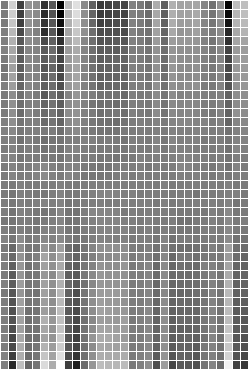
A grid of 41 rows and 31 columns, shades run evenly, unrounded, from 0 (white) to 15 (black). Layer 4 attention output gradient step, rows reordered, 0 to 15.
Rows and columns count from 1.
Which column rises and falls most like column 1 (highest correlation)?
18
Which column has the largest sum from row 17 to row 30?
10
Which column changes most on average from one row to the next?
6
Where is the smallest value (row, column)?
41, 8
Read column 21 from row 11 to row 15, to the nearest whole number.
8 8 8 8 8
